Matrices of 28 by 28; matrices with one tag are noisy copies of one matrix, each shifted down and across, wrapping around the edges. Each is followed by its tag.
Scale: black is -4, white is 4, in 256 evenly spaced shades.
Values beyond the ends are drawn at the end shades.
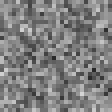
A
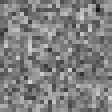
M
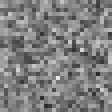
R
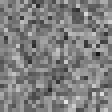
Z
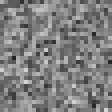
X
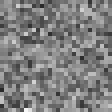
M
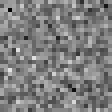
R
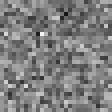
M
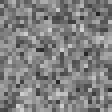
M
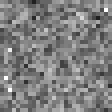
A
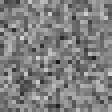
R
